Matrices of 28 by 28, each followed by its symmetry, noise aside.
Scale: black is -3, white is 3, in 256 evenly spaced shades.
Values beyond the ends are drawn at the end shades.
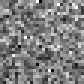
antisymmetric.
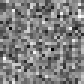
no symmetry.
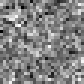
symmetric.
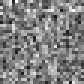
same after a half turn.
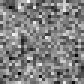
no symmetry.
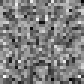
mirrored left to right.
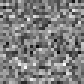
mirrored left to right.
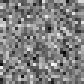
antisymmetric.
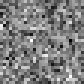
no symmetry.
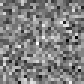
no symmetry.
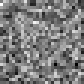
symmetric.
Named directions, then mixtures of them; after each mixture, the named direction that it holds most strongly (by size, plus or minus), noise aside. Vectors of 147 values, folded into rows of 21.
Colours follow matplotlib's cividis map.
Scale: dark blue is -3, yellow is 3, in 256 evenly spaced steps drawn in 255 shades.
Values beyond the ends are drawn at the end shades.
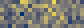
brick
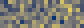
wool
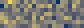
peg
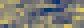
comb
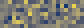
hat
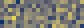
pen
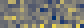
wool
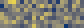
peg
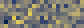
hat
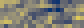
comb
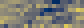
comb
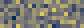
pen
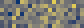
brick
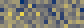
brick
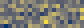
brick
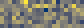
brick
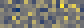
hat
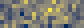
comb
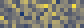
brick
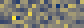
hat
